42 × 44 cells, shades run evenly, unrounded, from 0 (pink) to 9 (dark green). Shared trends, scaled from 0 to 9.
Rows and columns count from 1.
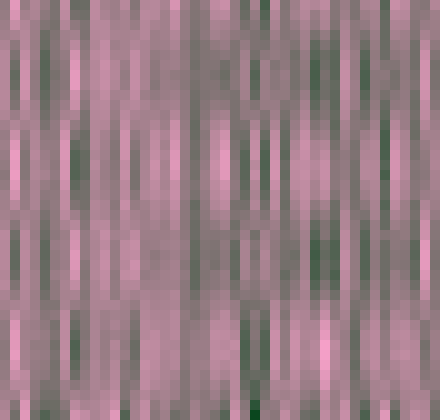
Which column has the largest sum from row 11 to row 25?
39
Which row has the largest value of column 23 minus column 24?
42
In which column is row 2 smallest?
2
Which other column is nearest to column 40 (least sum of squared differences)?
23
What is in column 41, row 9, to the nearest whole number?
4
